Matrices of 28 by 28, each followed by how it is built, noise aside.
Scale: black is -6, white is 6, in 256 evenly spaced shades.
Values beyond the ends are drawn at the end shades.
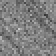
Toeplitz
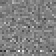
uneven rows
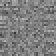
blocks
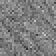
Toeplitz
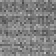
blocks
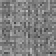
blocks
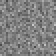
repeating rows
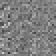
low rank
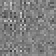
low rank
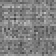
blocks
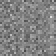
repeating rows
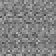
repeating columns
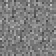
repeating columns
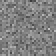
repeating rows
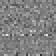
uneven rows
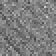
Toeplitz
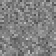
repeating columns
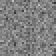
repeating rows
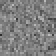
low rank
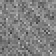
Toeplitz
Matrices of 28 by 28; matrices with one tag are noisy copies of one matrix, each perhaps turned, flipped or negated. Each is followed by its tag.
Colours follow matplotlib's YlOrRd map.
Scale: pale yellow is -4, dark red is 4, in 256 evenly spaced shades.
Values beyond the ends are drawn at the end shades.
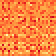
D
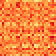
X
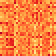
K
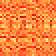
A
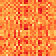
A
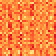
X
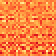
D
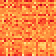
K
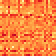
K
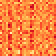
X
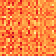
D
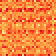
X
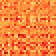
D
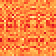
A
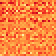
D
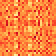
A
